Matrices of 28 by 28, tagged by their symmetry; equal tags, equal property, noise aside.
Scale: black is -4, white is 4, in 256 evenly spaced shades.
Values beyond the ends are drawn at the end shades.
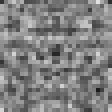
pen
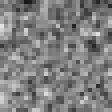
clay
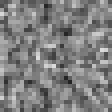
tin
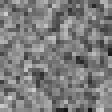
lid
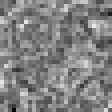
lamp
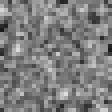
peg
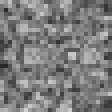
tin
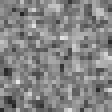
peg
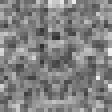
pen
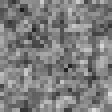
lamp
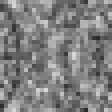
tin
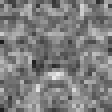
pen
